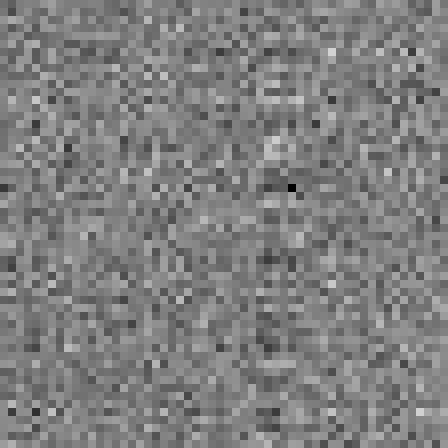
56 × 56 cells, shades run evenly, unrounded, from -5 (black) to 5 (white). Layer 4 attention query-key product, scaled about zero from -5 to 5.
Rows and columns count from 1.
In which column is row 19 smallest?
9
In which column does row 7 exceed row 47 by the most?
42
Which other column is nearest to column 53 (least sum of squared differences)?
7
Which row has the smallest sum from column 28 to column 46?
24
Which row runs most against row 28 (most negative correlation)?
20
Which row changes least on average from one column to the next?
45
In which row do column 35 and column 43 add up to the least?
54
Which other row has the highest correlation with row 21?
37
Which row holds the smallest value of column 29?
16
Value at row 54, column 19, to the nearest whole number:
2
